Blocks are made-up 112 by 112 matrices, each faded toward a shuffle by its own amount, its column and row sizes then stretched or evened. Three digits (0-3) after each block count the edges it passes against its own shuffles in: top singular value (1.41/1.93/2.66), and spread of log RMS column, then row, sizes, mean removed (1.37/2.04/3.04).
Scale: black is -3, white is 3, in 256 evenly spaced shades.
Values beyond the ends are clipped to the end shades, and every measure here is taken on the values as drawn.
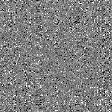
2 2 1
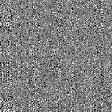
2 2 1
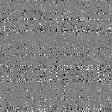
1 2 3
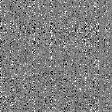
0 3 2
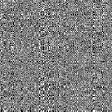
3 3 2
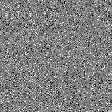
2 0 0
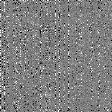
2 3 1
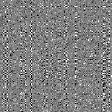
3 3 2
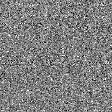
0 0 2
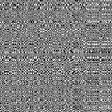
3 0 3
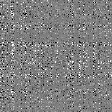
1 3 3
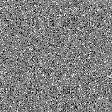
1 1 0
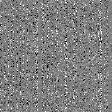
0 3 0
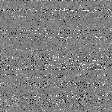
0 1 3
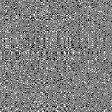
3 2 2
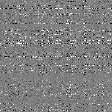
2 2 3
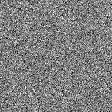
1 0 0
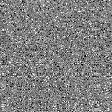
2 0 1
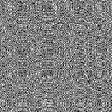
3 0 0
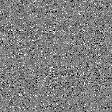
1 1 2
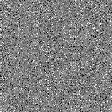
2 1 0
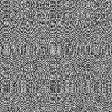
3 1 0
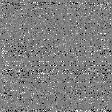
0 2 3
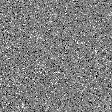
0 1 1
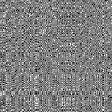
3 2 1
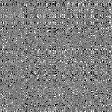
3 2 2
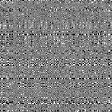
3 2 3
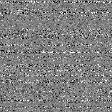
1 0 3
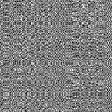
3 2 1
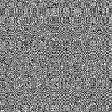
3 0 1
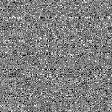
2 0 2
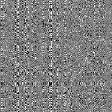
3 3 1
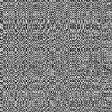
3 3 2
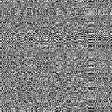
3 1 3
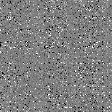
1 2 2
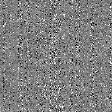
0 3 1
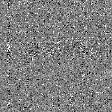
0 2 2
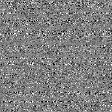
0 1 3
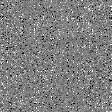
0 2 1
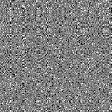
3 2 1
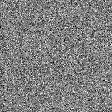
1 0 0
